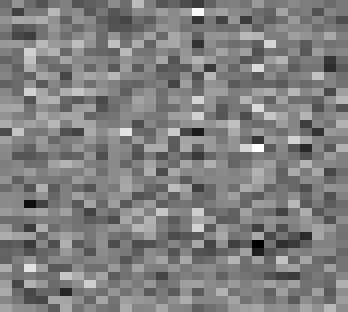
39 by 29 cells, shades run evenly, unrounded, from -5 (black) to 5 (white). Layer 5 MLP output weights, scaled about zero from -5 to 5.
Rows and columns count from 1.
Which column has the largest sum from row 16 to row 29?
11
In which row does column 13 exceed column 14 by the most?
22
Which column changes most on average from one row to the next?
17
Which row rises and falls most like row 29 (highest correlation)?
31
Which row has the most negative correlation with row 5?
8
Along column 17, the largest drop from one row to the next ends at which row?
3
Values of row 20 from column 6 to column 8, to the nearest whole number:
-1 -1 1
